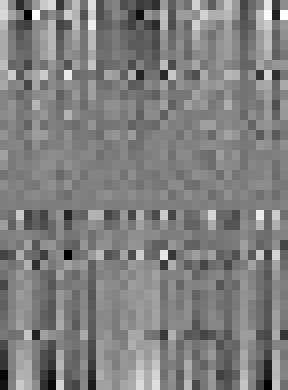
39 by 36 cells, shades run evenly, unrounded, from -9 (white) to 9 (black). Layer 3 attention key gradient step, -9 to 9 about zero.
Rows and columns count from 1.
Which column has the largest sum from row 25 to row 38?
34
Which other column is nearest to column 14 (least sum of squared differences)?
15
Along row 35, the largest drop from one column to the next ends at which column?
13
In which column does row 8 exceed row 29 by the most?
18
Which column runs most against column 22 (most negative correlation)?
21
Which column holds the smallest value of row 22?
33
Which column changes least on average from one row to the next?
31
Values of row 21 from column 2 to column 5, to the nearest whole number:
0 0 0 0
